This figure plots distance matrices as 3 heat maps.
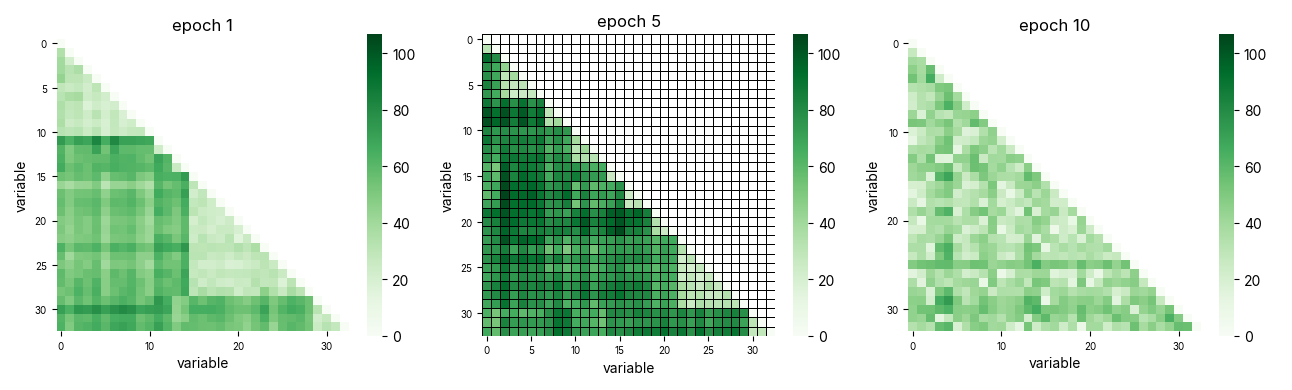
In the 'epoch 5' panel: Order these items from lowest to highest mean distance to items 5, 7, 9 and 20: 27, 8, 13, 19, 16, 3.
8, 19, 3, 27, 13, 16
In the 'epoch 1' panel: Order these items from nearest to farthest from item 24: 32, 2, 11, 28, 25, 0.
25, 28, 32, 2, 0, 11
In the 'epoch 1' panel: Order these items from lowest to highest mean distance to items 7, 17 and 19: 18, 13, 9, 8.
18, 9, 8, 13
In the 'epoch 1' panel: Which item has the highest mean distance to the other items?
11
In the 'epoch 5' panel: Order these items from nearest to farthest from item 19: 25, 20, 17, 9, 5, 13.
20, 25, 9, 13, 5, 17
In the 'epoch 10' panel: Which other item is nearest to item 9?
28
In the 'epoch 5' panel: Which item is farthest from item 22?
2
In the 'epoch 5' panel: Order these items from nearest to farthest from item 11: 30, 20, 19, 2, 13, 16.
13, 30, 16, 2, 19, 20
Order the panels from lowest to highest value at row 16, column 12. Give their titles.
epoch 10, epoch 1, epoch 5
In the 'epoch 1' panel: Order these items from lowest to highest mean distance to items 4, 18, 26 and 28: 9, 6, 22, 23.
22, 23, 9, 6
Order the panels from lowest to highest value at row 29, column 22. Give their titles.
epoch 5, epoch 10, epoch 1
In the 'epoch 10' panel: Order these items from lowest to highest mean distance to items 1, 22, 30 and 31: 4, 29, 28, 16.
16, 28, 4, 29
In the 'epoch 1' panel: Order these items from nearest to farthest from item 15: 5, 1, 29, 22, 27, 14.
22, 27, 5, 1, 29, 14
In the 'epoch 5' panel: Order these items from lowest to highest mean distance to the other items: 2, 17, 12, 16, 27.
12, 27, 16, 17, 2
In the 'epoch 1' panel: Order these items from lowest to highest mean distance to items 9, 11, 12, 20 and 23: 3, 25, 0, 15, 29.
25, 15, 3, 0, 29
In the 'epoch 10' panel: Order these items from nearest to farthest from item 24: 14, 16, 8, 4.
16, 14, 8, 4
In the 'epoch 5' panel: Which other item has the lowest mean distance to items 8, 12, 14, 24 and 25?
23
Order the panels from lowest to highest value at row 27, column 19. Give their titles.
epoch 1, epoch 10, epoch 5
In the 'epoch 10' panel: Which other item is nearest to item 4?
13
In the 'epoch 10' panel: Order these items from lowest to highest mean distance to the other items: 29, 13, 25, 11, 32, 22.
11, 22, 32, 13, 29, 25
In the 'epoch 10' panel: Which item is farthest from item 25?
14
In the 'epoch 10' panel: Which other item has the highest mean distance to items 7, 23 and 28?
4
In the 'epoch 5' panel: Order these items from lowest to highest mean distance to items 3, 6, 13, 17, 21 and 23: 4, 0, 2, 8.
4, 0, 2, 8
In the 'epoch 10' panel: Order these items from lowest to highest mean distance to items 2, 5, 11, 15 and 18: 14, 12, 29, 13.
12, 29, 14, 13
